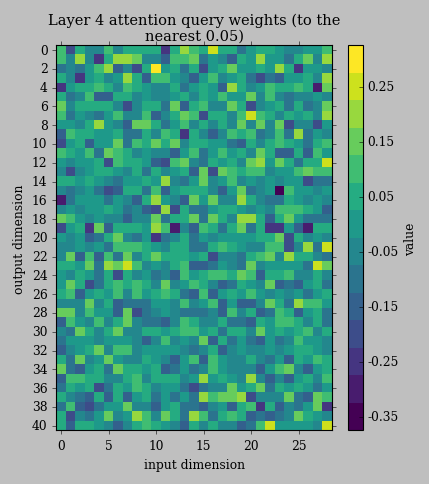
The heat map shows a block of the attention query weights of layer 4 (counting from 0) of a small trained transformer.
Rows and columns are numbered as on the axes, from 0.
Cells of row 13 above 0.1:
3
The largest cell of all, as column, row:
10, 2
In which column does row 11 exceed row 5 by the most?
5
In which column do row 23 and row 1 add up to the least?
4
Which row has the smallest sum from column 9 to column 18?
38
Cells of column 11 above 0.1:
4
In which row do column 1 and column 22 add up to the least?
39
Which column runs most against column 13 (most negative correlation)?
11
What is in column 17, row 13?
0.15
